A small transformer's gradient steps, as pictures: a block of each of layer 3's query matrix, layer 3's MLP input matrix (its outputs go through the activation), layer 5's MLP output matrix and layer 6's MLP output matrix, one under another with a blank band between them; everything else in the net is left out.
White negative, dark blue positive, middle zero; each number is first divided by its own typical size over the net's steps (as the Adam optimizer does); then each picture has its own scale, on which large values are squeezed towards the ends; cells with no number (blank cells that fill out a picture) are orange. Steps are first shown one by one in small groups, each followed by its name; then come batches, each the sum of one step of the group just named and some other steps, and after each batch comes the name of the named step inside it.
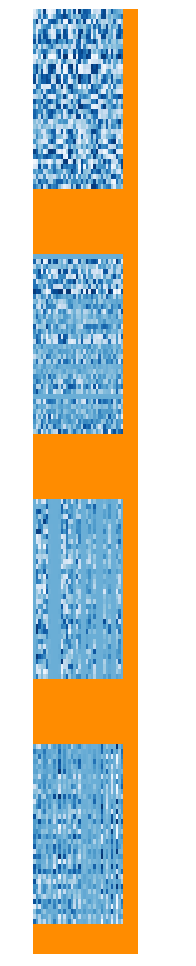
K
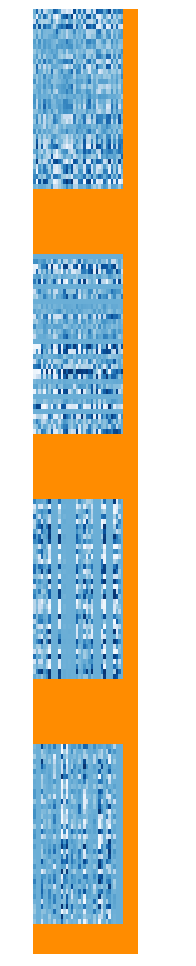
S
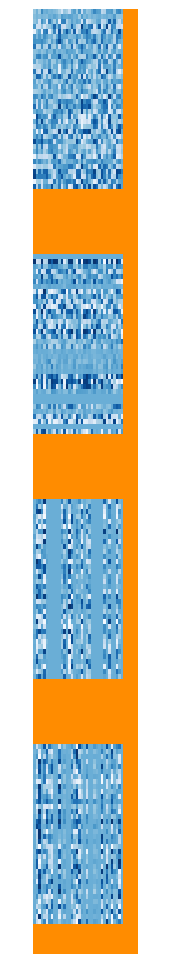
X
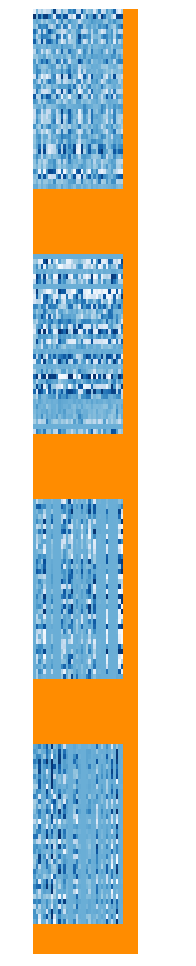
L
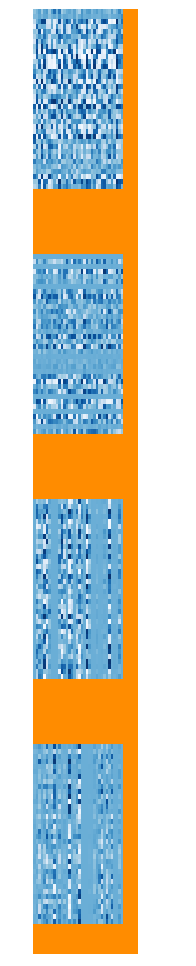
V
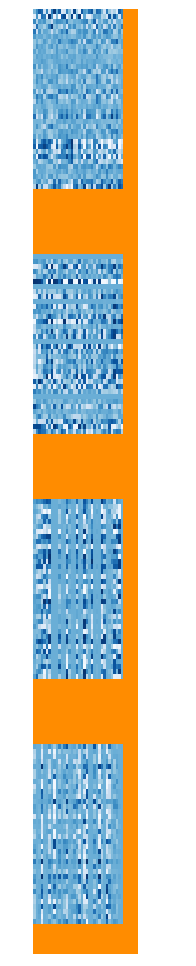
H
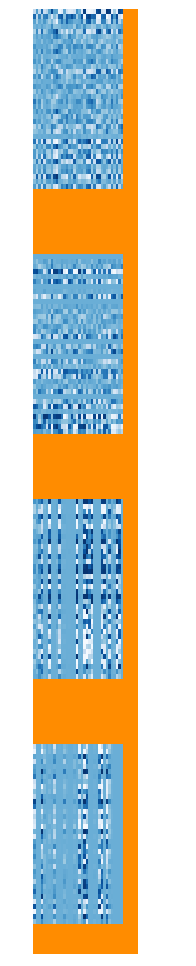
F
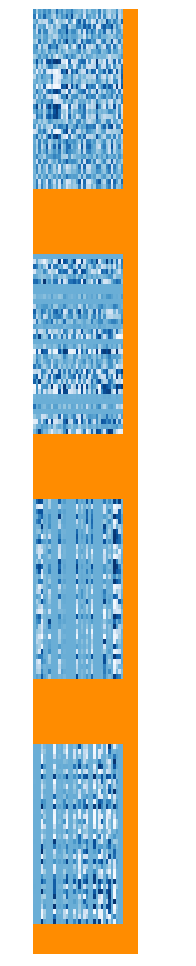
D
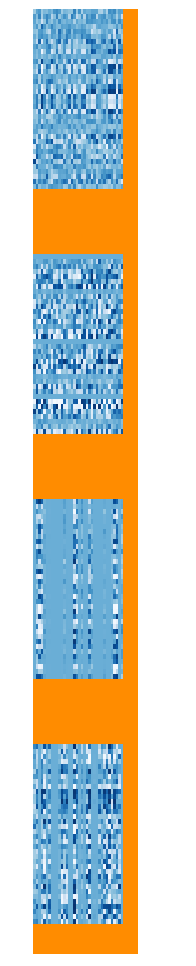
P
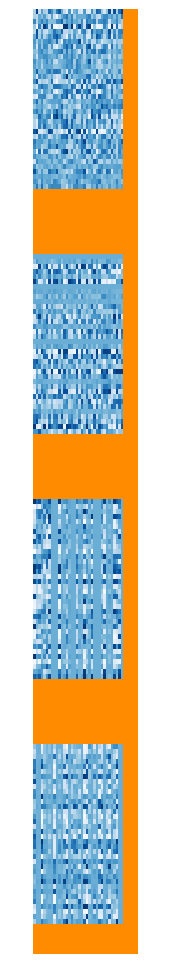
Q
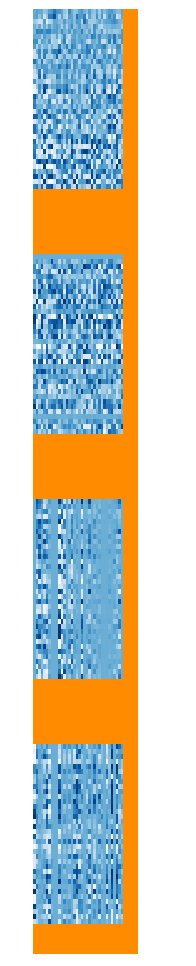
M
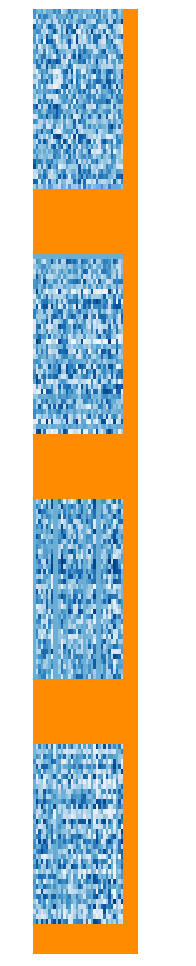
D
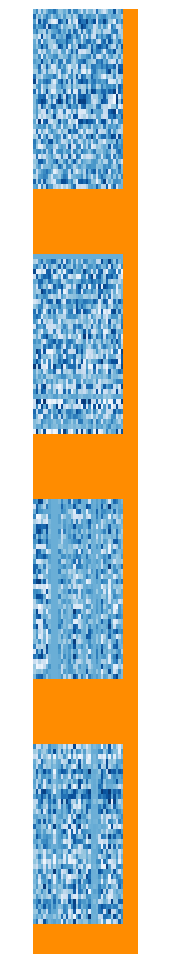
P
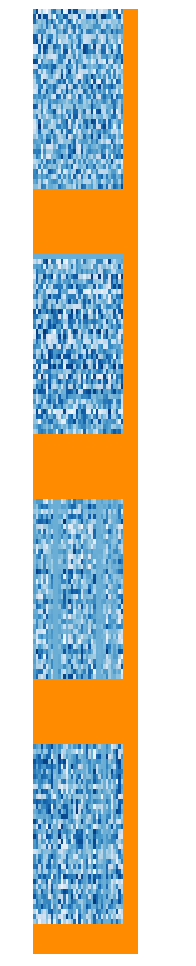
L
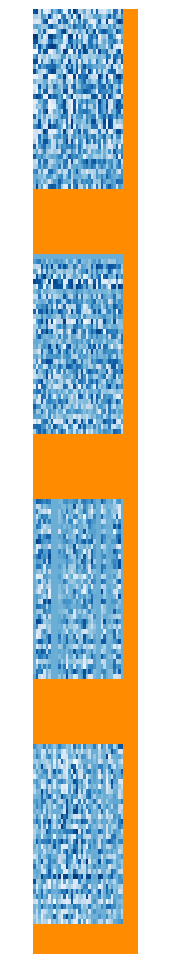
H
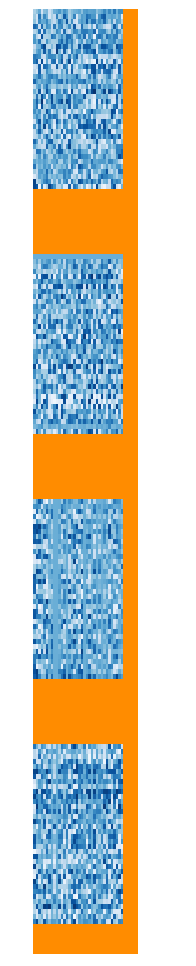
P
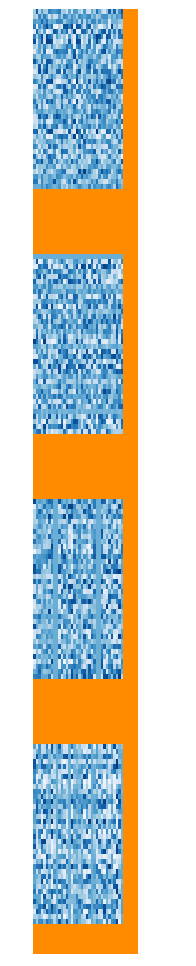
Q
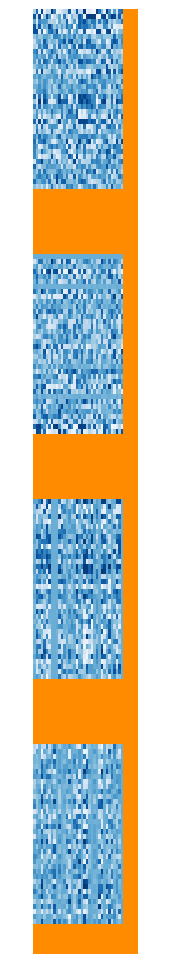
F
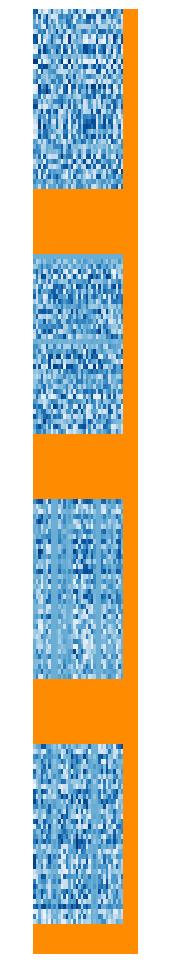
F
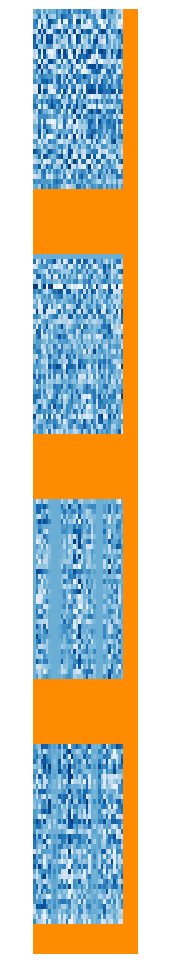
K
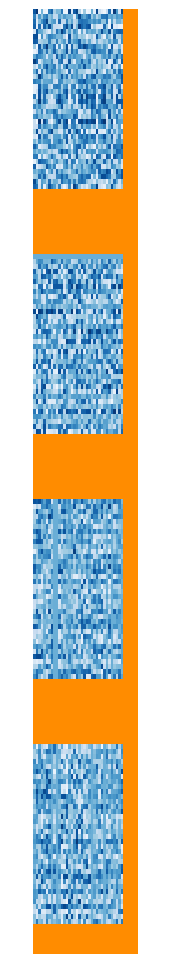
Q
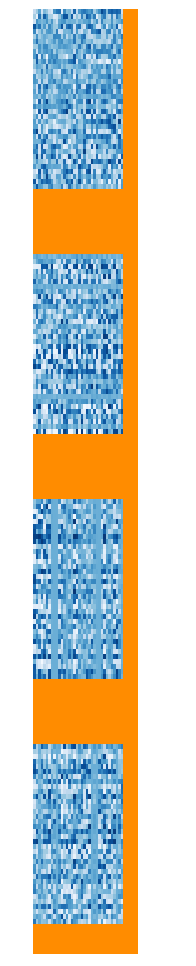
S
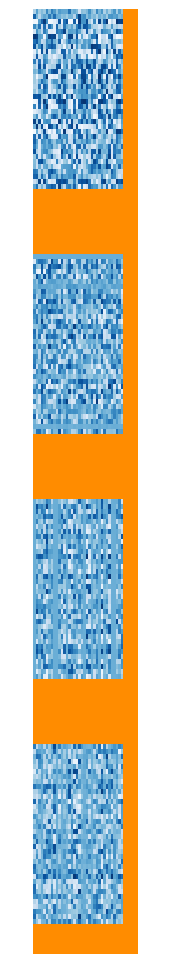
V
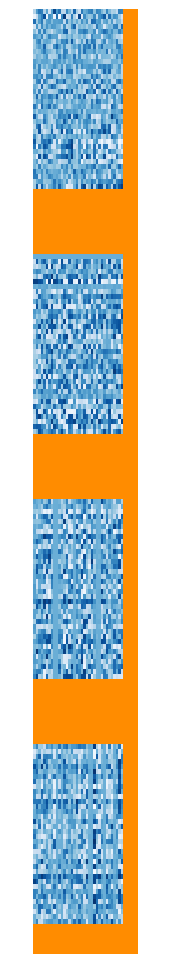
H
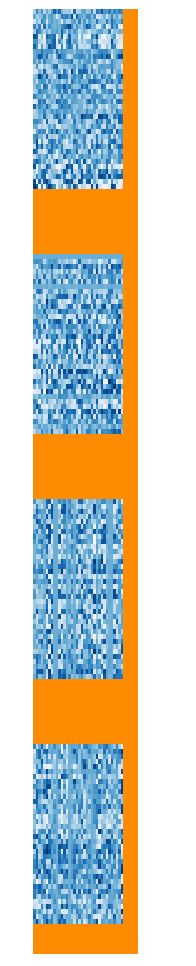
S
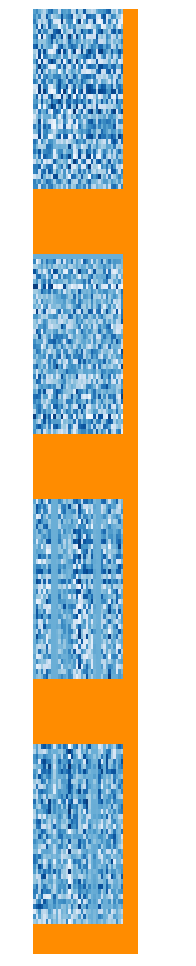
F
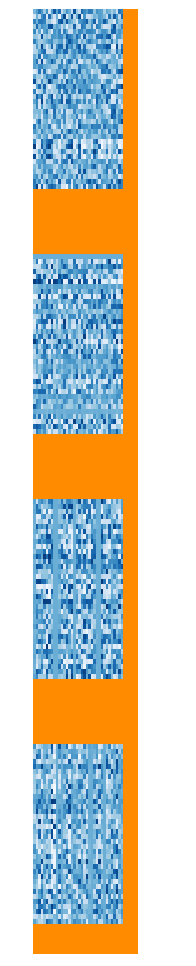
H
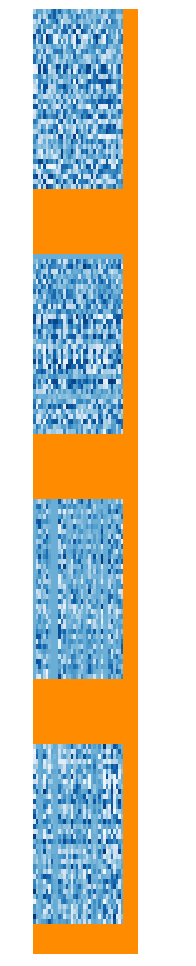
M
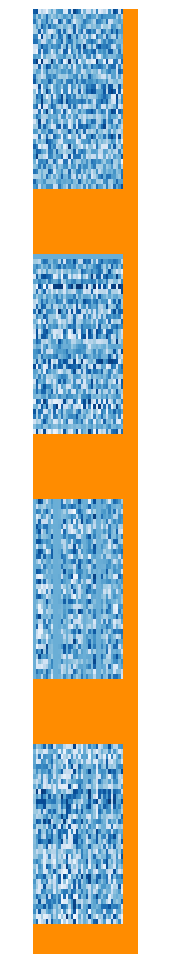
P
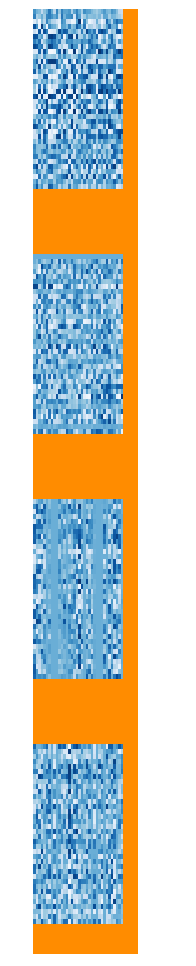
D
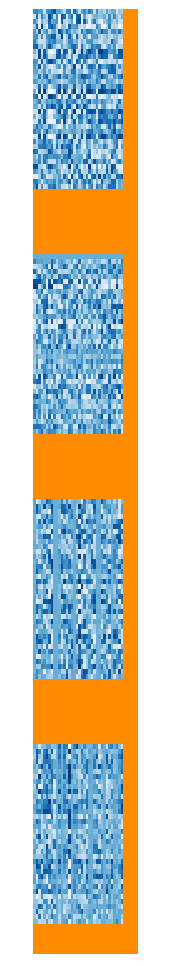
H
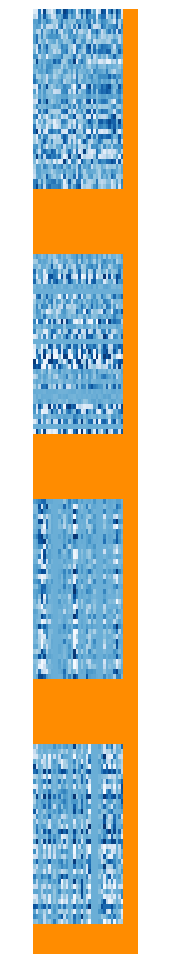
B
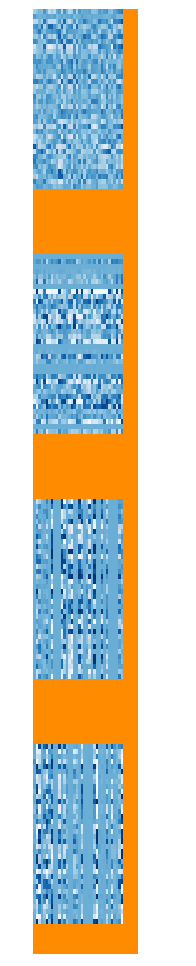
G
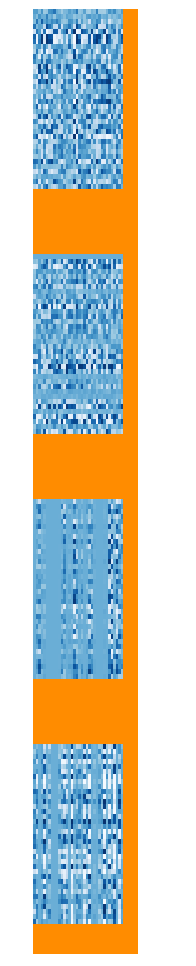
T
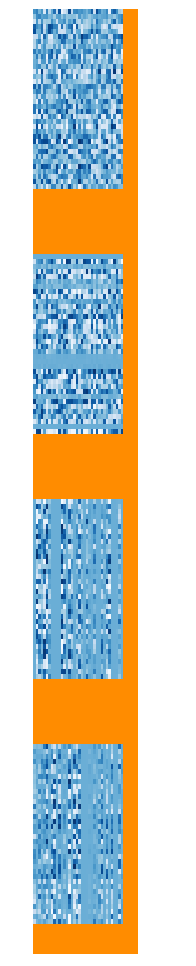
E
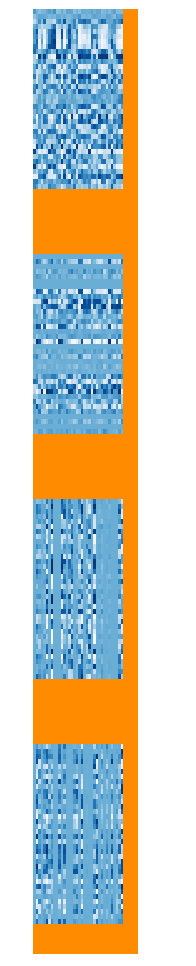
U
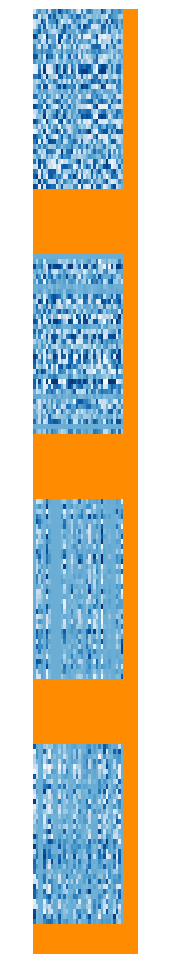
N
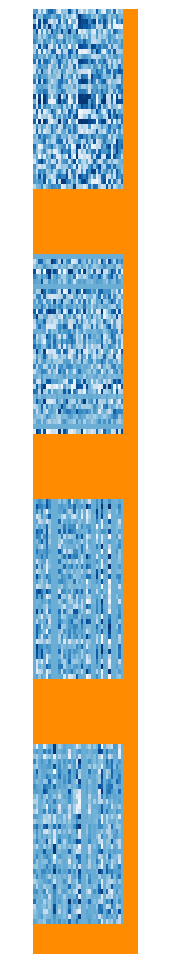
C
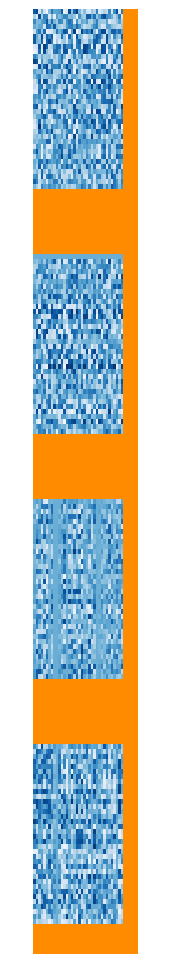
T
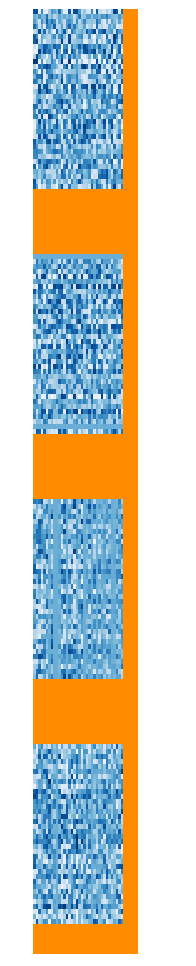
E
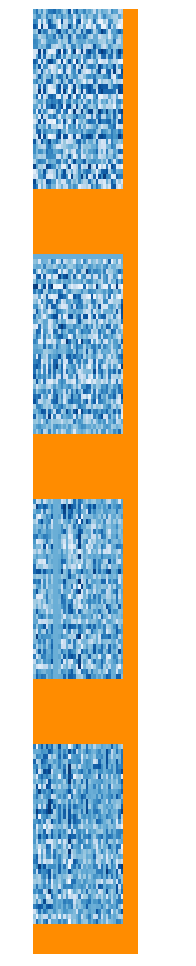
E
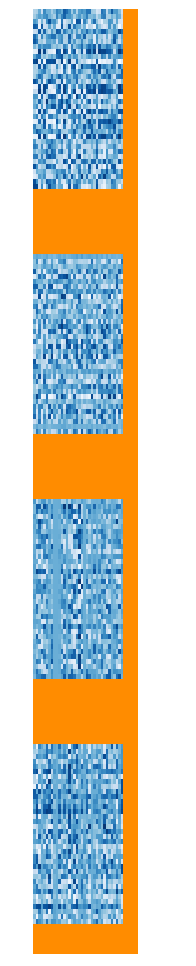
B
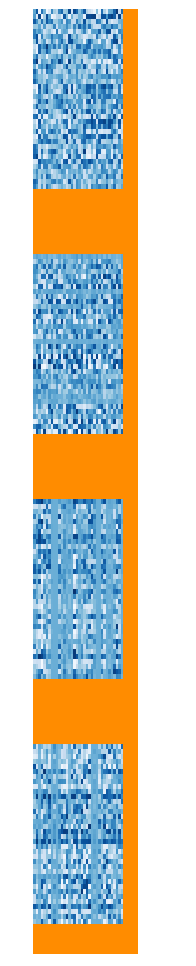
B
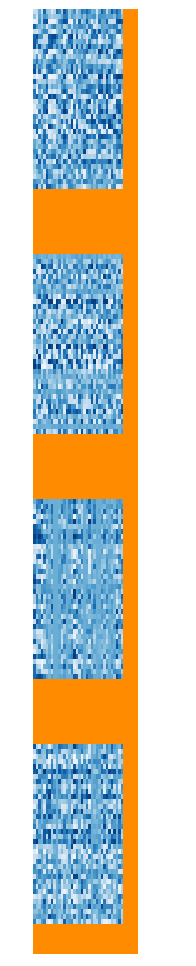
B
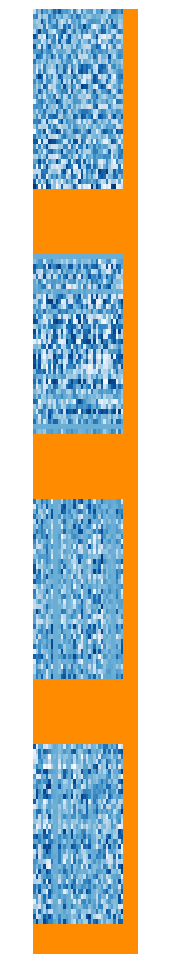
N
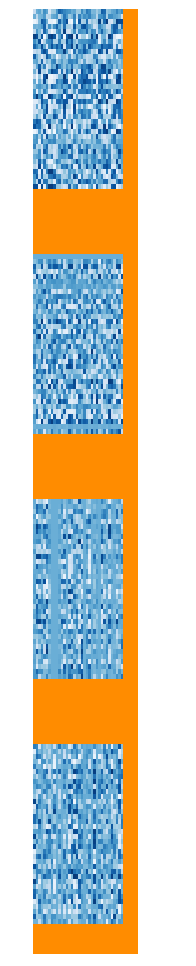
N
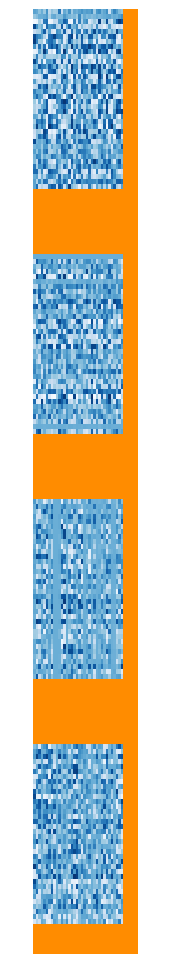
E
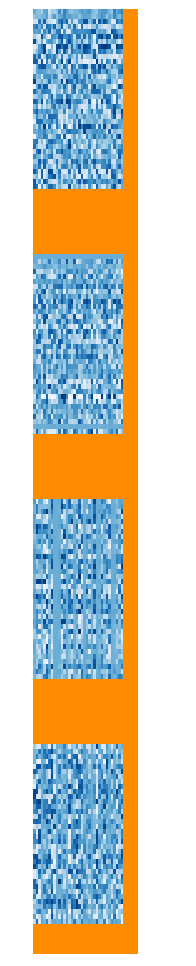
G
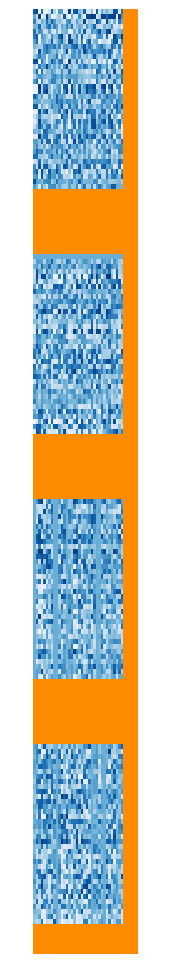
E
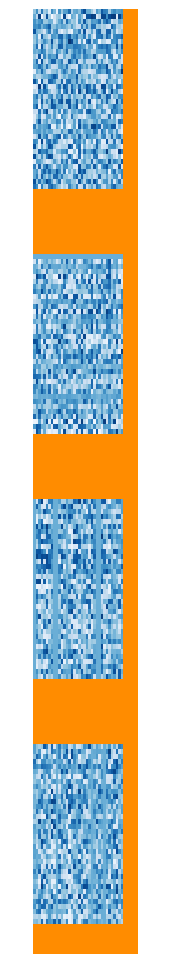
E
